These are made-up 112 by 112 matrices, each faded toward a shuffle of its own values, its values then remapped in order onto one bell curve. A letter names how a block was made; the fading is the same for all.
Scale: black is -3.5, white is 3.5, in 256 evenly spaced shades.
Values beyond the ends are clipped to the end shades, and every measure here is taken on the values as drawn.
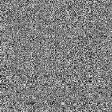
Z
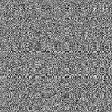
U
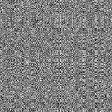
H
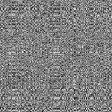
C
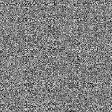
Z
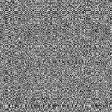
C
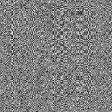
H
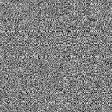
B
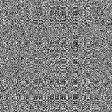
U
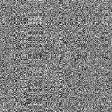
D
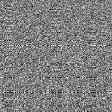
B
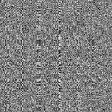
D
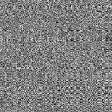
U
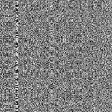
D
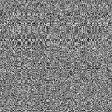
U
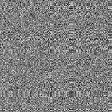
U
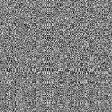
D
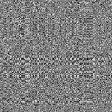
U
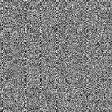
D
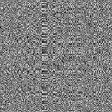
H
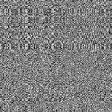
U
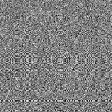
U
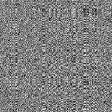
H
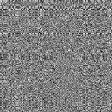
U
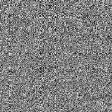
Z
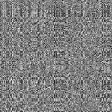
H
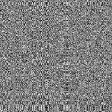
D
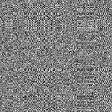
C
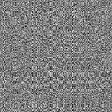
H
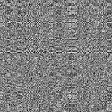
U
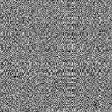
H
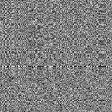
C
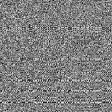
B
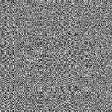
H
